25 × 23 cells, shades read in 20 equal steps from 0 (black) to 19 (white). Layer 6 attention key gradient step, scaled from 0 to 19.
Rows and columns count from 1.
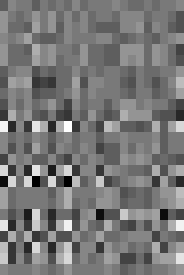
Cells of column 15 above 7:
17
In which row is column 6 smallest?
8
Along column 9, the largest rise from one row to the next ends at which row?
12
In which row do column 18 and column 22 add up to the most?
21
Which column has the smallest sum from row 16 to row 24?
7
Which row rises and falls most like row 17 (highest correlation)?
22
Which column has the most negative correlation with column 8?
2
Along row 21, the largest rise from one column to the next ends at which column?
5
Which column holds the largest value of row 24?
23
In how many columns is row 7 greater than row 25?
4
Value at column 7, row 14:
6
